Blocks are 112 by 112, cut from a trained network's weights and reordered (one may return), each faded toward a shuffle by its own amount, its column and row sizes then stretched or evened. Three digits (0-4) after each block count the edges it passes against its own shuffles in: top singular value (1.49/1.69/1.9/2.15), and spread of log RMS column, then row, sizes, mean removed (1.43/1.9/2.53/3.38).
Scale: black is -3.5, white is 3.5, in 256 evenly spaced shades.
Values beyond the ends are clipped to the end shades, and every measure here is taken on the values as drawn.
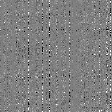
3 4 1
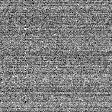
4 1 0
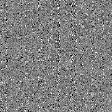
1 3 1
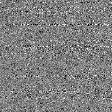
0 2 3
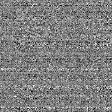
2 2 3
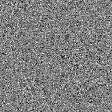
2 0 1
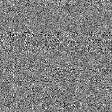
2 2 3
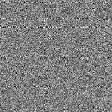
4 1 2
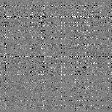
3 3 4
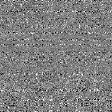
3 1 4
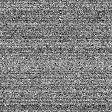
4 0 1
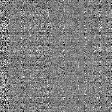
2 4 1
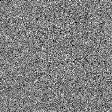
0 1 1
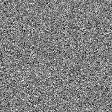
0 1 1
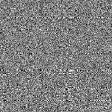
4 1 2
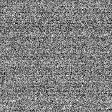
1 1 1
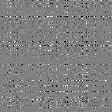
2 3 4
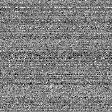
4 1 3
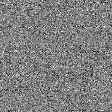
1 0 3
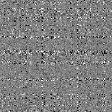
3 3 4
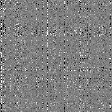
3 4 3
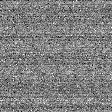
3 0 1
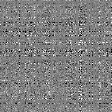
1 4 4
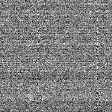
3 3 0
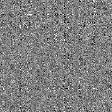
0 3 2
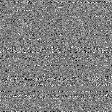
1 0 4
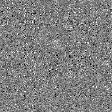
2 2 1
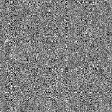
4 3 2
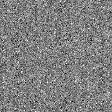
0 1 0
